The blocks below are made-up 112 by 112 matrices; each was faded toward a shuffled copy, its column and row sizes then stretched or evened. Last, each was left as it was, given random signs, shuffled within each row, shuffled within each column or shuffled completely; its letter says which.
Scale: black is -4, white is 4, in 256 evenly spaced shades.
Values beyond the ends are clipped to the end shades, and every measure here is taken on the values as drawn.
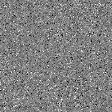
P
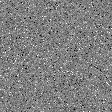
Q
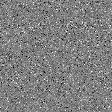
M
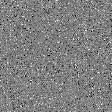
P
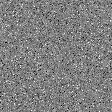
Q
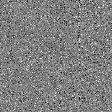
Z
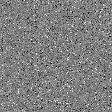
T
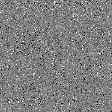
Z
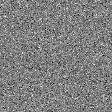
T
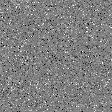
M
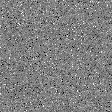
M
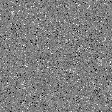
T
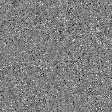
P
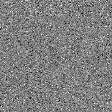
Z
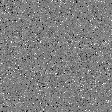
M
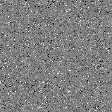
P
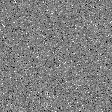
Q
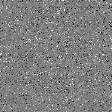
P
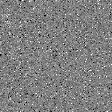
Z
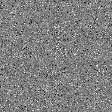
P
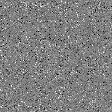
Z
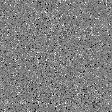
P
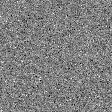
Q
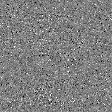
Z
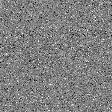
M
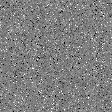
T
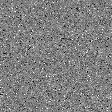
M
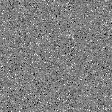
T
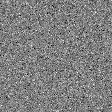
Q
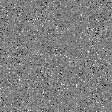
Z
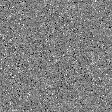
T
